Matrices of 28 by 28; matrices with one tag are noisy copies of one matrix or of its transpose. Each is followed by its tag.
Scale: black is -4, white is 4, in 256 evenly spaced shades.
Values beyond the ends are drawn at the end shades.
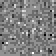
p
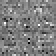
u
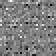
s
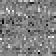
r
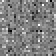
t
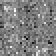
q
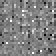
p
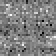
q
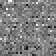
s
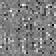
u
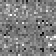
q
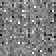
p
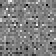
s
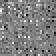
s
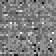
p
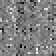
r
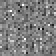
u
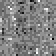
r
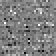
u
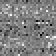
q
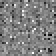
p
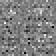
u
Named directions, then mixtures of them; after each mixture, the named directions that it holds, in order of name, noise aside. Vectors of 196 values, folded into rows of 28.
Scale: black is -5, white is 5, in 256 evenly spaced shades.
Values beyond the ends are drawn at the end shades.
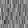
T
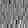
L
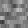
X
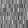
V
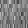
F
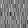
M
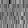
F, L.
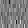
L, M, T.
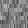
F, T, X.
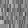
L, T, X.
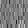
L.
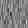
M, T, V.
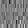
L.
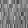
F.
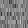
L, M, X.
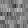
M, X.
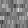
V, X.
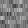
M, X.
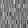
M.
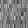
F.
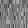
F, T.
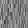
M, T.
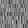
L, M, V.
